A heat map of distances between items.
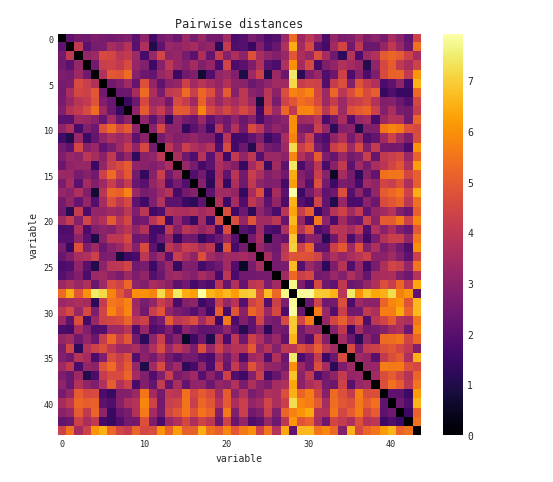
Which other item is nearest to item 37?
3
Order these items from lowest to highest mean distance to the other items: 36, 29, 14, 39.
14, 36, 29, 39
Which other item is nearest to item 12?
23
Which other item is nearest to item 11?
1
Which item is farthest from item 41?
30
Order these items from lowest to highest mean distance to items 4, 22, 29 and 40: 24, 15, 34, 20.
15, 20, 24, 34
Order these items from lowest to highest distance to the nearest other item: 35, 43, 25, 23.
25, 23, 35, 43
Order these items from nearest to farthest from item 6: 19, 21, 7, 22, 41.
41, 7, 21, 19, 22
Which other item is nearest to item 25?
22
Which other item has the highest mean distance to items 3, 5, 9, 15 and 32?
28
